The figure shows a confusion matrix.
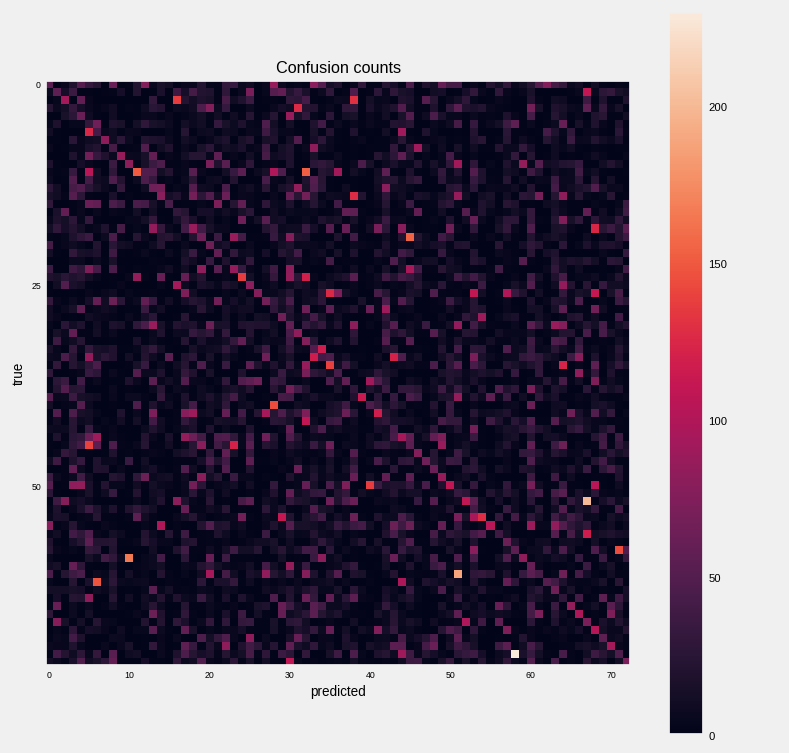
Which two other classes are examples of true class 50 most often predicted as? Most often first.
40, 68
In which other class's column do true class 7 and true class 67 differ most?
52
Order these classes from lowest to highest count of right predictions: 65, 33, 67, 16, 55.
16, 33, 67, 65, 55
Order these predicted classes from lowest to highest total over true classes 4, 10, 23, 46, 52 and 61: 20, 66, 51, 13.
13, 66, 20, 51
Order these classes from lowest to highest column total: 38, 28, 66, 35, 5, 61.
61, 66, 28, 35, 38, 5
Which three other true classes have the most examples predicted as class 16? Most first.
2, 25, 52
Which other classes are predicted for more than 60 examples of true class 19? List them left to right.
23, 30, 45
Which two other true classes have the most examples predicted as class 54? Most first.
29, 56
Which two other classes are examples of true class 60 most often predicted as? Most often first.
30, 3
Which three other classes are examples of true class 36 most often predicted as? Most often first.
66, 32, 11
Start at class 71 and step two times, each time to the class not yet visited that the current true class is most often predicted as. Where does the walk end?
53
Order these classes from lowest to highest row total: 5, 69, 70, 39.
69, 5, 39, 70
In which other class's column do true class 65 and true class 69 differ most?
25
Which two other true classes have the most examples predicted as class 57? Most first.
26, 68
